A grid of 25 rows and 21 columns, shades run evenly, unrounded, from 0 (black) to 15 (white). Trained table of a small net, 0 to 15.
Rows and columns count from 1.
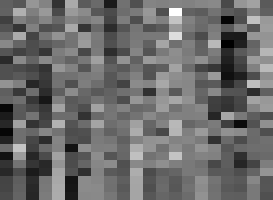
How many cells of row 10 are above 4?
18
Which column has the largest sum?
14
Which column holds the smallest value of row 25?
6
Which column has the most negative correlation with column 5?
3
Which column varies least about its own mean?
15
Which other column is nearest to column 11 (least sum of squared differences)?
5
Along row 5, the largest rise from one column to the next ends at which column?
20
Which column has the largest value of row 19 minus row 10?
2
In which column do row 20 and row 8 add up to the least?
1
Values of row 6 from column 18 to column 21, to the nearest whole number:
0 2 6 9
